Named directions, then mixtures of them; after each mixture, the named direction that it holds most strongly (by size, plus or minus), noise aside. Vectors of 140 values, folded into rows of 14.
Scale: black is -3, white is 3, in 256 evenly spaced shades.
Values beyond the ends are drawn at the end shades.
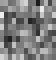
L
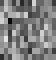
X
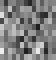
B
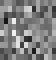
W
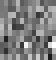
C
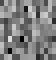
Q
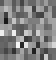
W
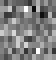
W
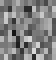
W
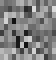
W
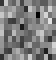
Q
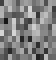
Q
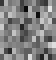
Q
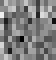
Q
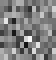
W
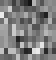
B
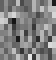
C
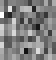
B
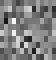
W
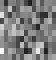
B
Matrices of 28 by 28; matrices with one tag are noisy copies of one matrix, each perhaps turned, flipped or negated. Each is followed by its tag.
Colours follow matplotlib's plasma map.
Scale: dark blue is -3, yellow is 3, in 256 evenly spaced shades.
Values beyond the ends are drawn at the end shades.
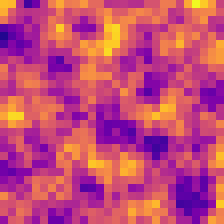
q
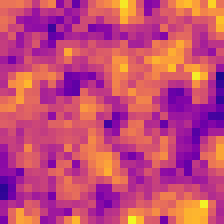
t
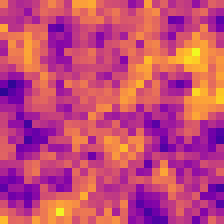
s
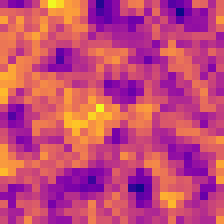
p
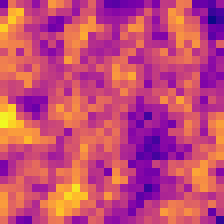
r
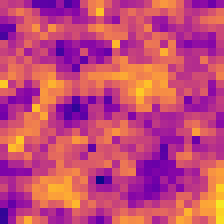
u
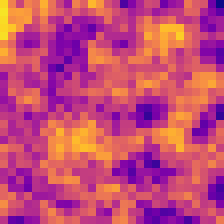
u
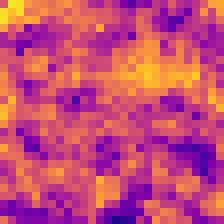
r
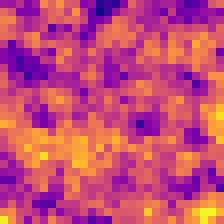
r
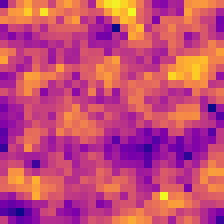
r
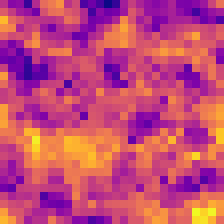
r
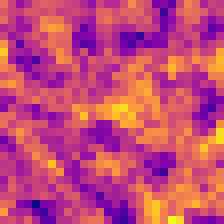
p
